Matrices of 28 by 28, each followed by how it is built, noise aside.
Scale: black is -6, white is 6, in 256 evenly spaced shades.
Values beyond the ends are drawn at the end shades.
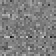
uneven rows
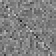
diagonal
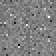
sparse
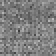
blocks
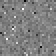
sparse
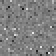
sparse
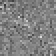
block diagonal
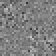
block diagonal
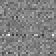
uneven rows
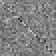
diagonal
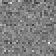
uneven rows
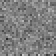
uneven rows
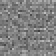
blocks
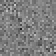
block diagonal
